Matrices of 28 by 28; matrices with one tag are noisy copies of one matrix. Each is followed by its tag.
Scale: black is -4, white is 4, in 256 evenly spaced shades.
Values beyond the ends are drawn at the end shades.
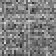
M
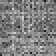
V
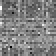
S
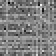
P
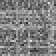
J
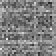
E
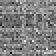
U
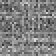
V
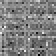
M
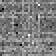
V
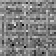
M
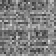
J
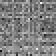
V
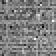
P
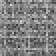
M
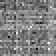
J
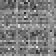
J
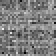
J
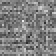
U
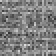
U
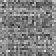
E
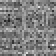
U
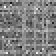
U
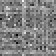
U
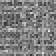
U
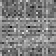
S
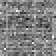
E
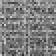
M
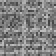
U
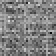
M
